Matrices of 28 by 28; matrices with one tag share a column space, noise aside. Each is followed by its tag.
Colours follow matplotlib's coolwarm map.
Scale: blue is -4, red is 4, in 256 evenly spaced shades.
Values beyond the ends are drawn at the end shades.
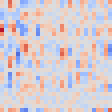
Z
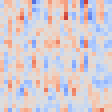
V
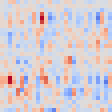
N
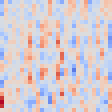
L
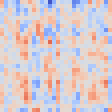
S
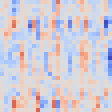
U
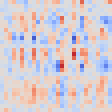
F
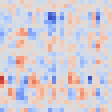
N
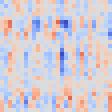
U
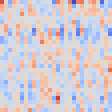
S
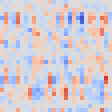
N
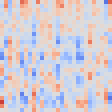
L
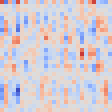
F
